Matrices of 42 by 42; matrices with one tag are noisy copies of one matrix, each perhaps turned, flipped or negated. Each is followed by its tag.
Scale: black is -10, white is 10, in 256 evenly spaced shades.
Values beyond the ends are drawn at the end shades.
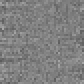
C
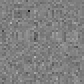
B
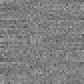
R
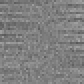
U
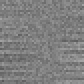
U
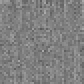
R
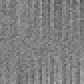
U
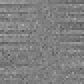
U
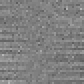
U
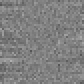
C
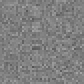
B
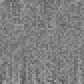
C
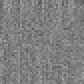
R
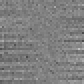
U
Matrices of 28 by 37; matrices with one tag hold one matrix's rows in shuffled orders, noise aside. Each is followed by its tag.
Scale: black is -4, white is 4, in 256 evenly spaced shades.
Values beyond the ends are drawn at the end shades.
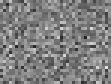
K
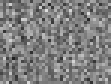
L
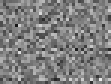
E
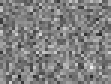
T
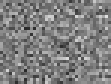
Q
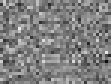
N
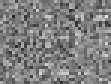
Q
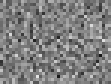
T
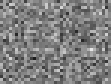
K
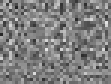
K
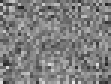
N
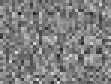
T
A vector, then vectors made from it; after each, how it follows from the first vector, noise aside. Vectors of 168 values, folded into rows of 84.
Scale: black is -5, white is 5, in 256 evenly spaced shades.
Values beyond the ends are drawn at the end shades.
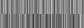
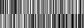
wrapped around, scaled up.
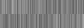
wrapped around, negated, shrunk.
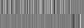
partly zeroed.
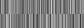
sign-scrambled.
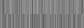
reversed, negated, shrunk.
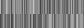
wrapped around, negated.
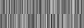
sign-scrambled.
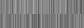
wrapped around, negated, shrunk.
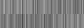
wrapped around, negated, shrunk.
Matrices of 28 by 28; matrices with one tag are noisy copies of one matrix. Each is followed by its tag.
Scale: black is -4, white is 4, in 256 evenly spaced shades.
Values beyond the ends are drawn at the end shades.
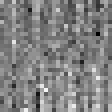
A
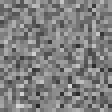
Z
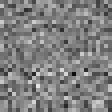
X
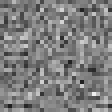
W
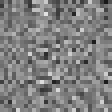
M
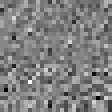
X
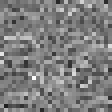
W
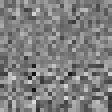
X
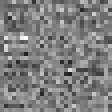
W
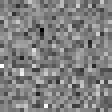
Z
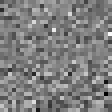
X
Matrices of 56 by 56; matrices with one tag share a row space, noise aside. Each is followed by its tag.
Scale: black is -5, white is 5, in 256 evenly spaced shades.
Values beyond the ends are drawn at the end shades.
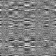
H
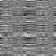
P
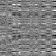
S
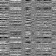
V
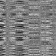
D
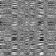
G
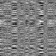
G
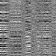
V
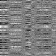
V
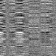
D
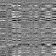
S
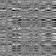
S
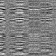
D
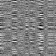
G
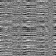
P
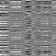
V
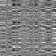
S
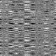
H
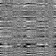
P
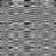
H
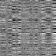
S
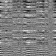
P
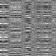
V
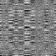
H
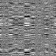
H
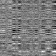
S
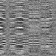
D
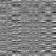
S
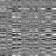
S
